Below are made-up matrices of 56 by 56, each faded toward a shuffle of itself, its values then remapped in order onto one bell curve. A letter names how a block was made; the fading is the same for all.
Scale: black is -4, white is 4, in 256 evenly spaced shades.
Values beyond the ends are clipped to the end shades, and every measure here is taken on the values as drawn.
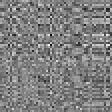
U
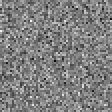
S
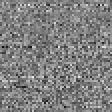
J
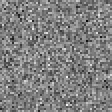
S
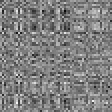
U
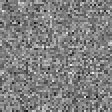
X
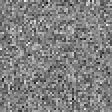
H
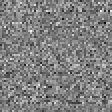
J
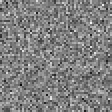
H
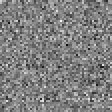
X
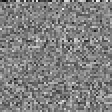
J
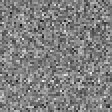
H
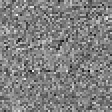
X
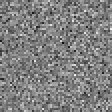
H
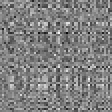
U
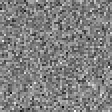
H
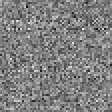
X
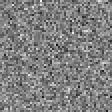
S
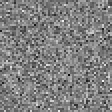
H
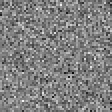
S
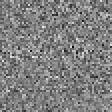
X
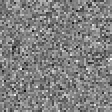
S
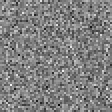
S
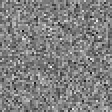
S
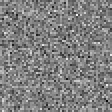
S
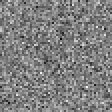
S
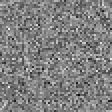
X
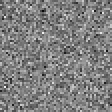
H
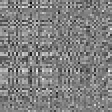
U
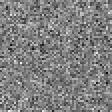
H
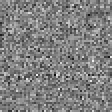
X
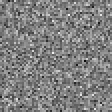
H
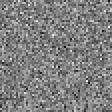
S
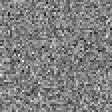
H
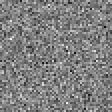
H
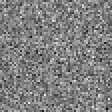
S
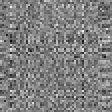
U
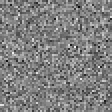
H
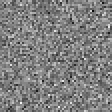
S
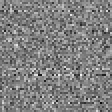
J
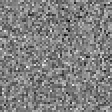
S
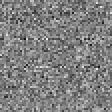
X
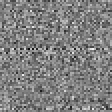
J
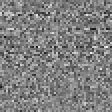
J
